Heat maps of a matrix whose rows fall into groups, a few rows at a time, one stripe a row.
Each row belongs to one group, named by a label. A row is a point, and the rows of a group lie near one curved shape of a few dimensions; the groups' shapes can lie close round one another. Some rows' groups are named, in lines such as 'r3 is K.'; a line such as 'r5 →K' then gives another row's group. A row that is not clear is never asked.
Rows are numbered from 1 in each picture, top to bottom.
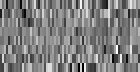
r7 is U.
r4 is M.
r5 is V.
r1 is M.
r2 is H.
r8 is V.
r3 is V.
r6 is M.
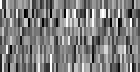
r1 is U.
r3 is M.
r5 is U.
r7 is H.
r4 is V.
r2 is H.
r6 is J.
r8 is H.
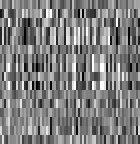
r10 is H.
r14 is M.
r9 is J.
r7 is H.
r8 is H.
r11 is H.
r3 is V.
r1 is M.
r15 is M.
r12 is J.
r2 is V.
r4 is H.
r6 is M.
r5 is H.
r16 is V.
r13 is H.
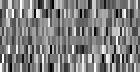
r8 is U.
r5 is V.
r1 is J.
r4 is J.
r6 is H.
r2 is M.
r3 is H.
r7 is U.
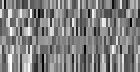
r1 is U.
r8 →U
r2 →J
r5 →V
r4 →U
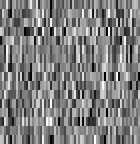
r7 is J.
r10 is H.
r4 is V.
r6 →J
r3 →H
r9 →V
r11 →J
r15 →V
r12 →H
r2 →U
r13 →V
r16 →U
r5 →M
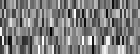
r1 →U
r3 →U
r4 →U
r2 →J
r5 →U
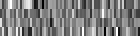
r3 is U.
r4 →V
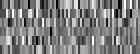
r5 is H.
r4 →M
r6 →H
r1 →M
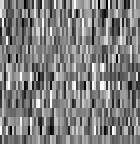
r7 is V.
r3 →U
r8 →H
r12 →H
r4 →H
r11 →H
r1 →V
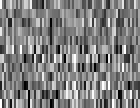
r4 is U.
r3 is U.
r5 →M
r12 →U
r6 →M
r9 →U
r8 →J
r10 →H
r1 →U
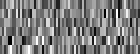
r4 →J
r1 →M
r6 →U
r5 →U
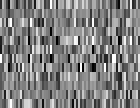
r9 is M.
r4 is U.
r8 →V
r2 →V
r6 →H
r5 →M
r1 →H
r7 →U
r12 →U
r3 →J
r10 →M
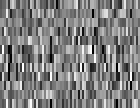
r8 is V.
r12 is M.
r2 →J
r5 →M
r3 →V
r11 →V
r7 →U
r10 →J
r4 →J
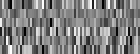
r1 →U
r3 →U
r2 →H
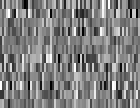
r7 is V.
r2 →H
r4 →J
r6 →H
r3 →V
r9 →V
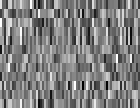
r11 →M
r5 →J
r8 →H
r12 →J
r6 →H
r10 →J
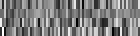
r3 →M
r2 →V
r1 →J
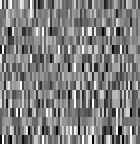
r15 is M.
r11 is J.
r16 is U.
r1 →J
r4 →U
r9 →U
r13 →V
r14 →H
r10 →J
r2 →M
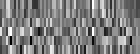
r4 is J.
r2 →H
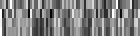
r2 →U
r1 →M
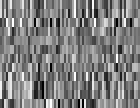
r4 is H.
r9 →J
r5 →V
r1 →J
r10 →U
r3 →M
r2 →J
